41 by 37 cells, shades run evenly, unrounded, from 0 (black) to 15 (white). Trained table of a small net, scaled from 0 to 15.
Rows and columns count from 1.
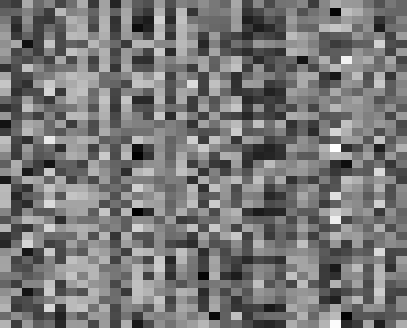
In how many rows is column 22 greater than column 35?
20
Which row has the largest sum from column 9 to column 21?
29
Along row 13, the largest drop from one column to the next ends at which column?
13
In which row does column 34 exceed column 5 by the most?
8
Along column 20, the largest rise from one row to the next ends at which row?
41
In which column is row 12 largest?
5
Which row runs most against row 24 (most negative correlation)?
40
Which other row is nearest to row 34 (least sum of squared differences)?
10
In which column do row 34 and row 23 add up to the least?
31
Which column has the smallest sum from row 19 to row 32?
25
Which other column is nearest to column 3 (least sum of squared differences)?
19
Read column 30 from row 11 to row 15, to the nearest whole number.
4 6 8 8 5
